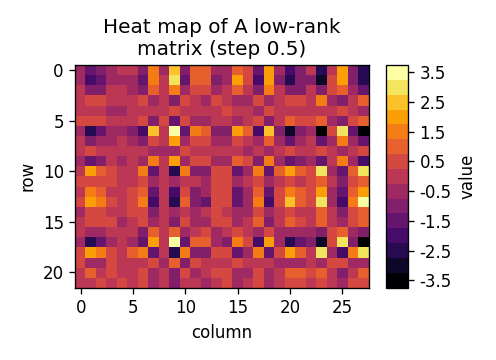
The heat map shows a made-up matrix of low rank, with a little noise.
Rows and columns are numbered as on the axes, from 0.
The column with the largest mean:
9
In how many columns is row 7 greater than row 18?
8
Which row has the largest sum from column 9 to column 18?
6
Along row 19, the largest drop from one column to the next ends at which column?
10
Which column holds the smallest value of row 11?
25
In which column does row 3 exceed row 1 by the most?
23
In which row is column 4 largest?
21
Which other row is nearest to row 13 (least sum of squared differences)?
18
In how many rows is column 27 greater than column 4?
11
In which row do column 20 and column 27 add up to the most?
13
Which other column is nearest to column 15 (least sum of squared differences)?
7
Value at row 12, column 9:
-2
